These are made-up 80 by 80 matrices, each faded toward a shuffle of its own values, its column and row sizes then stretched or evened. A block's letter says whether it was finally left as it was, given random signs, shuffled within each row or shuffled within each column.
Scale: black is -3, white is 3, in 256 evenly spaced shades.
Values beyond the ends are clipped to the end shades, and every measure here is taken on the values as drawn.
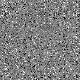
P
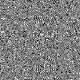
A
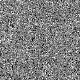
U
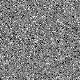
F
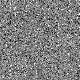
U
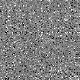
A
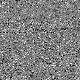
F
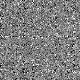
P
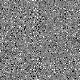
A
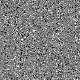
U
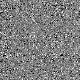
P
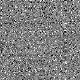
A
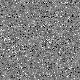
F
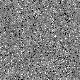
U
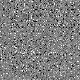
A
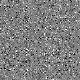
A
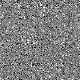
P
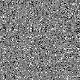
A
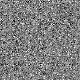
P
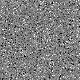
U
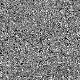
P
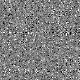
P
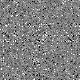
P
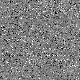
F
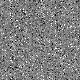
U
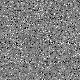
F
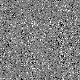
P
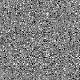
A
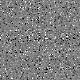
P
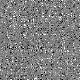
A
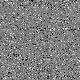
F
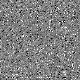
P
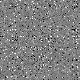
P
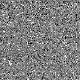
P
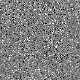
P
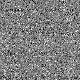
F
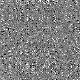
A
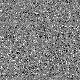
F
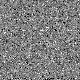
F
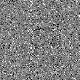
A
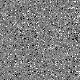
P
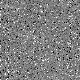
U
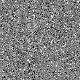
U
